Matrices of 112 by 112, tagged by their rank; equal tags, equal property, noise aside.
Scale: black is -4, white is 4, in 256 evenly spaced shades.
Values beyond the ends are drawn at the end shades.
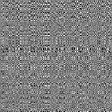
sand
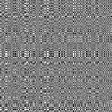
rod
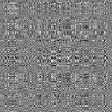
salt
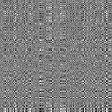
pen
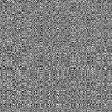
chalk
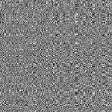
chalk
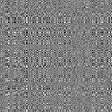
pen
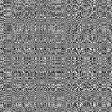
sand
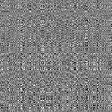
chalk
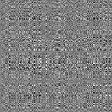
sand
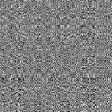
salt
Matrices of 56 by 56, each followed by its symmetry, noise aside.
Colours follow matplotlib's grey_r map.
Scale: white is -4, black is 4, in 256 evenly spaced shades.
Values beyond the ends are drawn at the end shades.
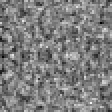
mirrored top to bottom.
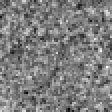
no symmetry.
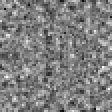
mirrored top to bottom.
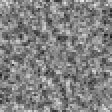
same after a half turn.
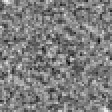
same after a half turn.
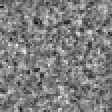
symmetric across the other diagonal.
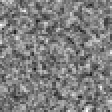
symmetric across the other diagonal.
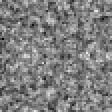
mirrored top to bottom.
